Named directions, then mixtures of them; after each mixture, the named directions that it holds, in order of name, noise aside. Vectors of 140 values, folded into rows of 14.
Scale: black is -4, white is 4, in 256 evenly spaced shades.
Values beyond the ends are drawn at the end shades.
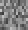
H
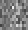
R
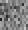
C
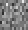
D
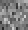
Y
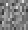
D.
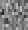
D, H, Y.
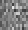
D, R.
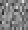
D.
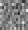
D, H, R.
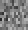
C, H.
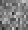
D, R, Y.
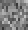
Y.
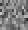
H.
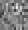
D, R, Y.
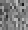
C, R.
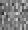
C, D, R.
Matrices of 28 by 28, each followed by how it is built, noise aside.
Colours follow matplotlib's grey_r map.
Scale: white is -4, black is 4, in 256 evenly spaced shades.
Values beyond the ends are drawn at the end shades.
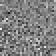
lower triangular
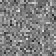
noise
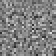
low rank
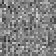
blocks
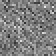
Toeplitz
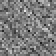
Toeplitz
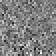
lower triangular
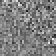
upper triangular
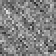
Toeplitz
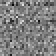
low rank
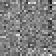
low rank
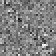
banded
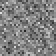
Toeplitz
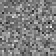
noise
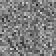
noise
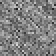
Toeplitz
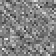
Toeplitz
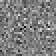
low rank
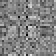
low rank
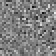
upper triangular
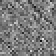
Toeplitz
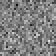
noise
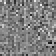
upper triangular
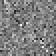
banded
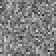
noise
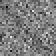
Toeplitz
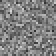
noise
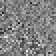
lower triangular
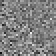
lower triangular
